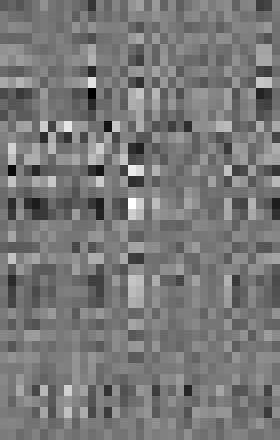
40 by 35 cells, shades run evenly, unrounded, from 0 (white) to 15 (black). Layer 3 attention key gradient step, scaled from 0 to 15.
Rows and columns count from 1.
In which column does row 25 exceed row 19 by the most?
17
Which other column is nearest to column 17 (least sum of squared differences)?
18
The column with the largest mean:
12
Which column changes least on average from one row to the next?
19
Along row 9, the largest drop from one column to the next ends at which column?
13
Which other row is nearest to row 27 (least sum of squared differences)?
28
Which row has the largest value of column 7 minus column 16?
15
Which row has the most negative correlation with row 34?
29
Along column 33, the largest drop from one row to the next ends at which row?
8
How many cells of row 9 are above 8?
20
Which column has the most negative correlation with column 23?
25
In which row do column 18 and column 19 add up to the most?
14
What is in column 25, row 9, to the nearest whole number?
6
